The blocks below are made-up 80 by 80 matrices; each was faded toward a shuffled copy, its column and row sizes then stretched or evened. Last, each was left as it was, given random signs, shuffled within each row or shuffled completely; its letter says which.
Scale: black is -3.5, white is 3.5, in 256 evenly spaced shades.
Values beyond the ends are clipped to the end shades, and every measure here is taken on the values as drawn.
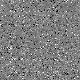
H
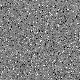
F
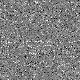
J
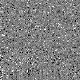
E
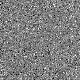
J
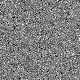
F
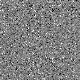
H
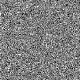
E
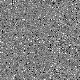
H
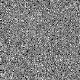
E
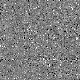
E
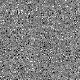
E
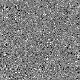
E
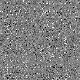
E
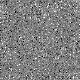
H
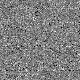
J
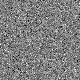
F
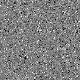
E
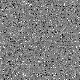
J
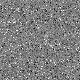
J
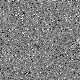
J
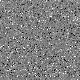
J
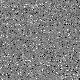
J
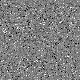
J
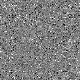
E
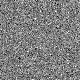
F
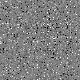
H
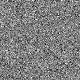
J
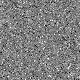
F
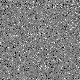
J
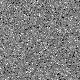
F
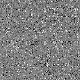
E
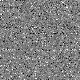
J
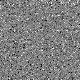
J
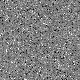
F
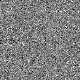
H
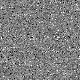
J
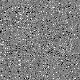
E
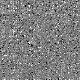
E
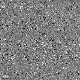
J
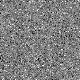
J
